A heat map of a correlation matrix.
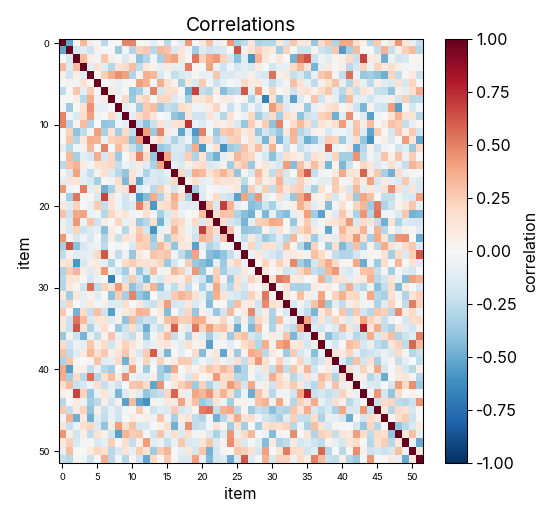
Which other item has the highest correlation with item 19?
6
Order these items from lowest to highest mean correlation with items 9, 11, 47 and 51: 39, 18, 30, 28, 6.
28, 39, 6, 30, 18
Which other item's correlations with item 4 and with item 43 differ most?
35
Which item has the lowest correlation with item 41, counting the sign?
46
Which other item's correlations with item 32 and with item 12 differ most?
29
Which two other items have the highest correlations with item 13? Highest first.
38, 6
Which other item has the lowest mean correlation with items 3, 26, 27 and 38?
23
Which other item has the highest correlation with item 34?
2
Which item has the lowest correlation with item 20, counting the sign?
13
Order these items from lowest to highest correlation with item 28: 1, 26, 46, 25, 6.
25, 46, 26, 1, 6
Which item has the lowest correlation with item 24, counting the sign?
51
